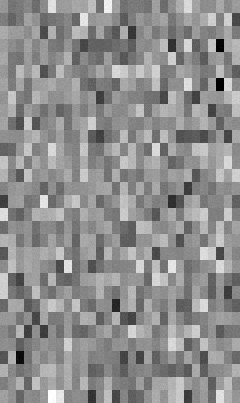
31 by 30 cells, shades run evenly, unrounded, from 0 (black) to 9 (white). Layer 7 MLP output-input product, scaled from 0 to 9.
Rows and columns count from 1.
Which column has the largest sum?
7
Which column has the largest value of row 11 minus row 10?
5
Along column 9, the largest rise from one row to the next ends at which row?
21
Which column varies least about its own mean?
19
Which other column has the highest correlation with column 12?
15
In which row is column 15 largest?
6
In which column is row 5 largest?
22
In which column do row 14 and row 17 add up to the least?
3
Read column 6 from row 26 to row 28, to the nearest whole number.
2 5 5
